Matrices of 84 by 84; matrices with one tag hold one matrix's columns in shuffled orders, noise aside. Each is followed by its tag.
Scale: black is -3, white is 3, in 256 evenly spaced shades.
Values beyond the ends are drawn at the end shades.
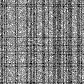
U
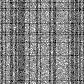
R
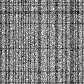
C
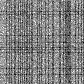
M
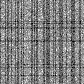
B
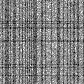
B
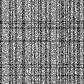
B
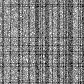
U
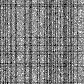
U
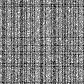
U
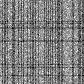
B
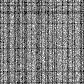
C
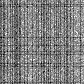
U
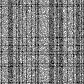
U
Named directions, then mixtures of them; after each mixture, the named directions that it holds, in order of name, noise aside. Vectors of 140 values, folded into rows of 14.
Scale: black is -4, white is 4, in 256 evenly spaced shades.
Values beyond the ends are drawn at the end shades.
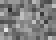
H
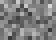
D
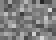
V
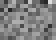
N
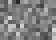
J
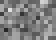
D, H, N.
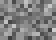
D, J.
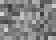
H.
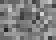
H.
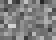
J, V.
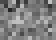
D, N.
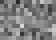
D, J, V.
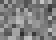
D, V.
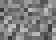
D, J, N.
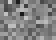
D, J, V.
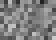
J, N, V.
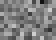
D, N, V.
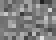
V.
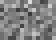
D, N.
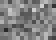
H, J.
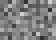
N, V.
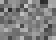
D, H, N.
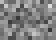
D.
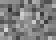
H.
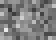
H.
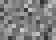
D, J, N.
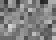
J, N, V.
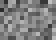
J, N.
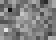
H, N.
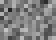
D, H, N.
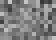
H, J, V.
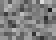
V.
